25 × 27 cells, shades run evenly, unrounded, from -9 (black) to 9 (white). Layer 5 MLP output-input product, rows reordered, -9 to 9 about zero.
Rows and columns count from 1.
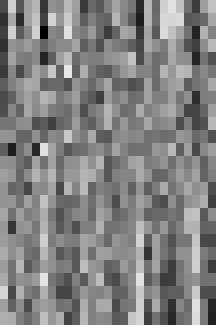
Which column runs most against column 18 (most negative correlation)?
22
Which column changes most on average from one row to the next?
6
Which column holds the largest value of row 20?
25
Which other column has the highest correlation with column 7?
23
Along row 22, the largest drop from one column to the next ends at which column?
19
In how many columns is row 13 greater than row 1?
12
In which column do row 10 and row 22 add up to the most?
18
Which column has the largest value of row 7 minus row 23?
27
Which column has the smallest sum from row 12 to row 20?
8
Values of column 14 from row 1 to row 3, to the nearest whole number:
0 -2 -5
